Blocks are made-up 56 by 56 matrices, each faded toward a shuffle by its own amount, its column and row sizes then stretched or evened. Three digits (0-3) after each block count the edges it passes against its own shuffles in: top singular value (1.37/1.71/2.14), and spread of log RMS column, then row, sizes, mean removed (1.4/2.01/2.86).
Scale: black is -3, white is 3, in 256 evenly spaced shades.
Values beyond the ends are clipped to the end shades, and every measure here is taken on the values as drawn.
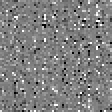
0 2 1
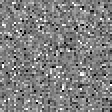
1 0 0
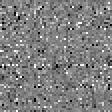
0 1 2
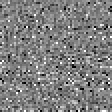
1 0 2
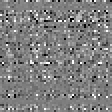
1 2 3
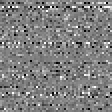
2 0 3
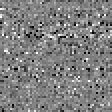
1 0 2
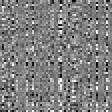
3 3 1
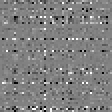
2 2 3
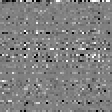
2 1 3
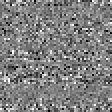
0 0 3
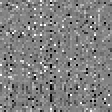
1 2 0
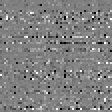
1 1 3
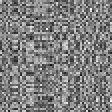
3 1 0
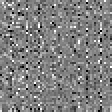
2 3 1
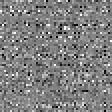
0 1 3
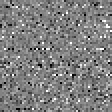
0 0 2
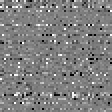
2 0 3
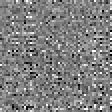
2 2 2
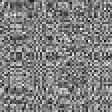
3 0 1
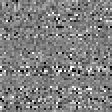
2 0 3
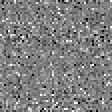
1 0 2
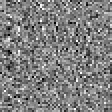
2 1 0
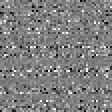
1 1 3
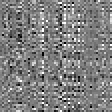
3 3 0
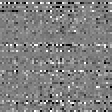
2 2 3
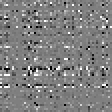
3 3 3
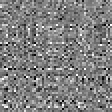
3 1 2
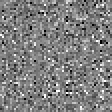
1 2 1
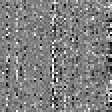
2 3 0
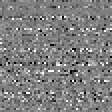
0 0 3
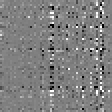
3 3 2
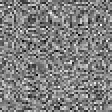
3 0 0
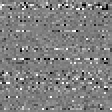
0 0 3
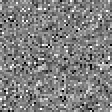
1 0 1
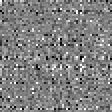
2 1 3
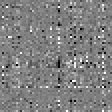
2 2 2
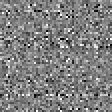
2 2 2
